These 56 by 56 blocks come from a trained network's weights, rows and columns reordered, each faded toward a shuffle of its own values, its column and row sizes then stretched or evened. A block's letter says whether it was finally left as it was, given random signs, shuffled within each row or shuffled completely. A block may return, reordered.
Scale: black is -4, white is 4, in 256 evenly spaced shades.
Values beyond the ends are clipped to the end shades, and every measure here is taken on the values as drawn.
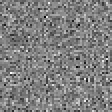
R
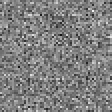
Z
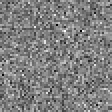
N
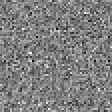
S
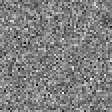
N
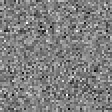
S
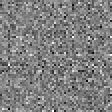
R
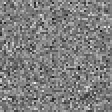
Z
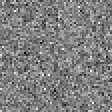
N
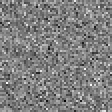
N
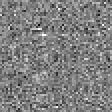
R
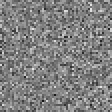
Z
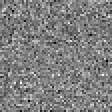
S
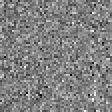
Z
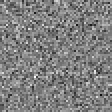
S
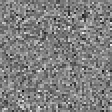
Z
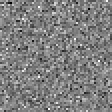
N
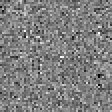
Z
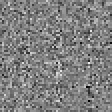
Z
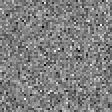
N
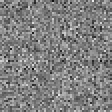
Z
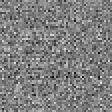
R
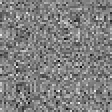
R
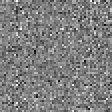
Z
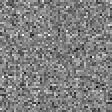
S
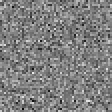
Z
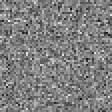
S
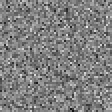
N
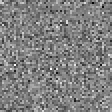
Z
